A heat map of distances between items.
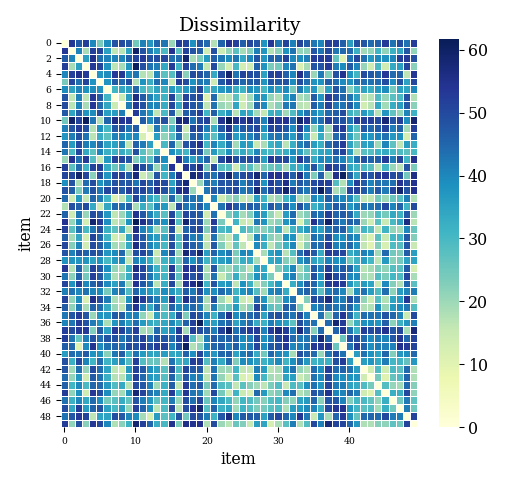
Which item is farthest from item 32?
19
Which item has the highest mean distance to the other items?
10
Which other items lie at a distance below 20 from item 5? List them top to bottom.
10, 15, 21
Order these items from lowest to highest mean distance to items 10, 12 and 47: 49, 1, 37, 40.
40, 37, 49, 1
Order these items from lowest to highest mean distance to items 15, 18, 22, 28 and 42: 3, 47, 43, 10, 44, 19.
43, 44, 3, 47, 19, 10
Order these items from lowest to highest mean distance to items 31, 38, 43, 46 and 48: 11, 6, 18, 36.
6, 36, 11, 18
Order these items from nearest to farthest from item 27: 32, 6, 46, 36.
46, 32, 36, 6
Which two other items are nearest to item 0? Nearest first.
21, 15
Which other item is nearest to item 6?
36
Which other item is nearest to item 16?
24
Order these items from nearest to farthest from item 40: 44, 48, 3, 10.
44, 48, 10, 3
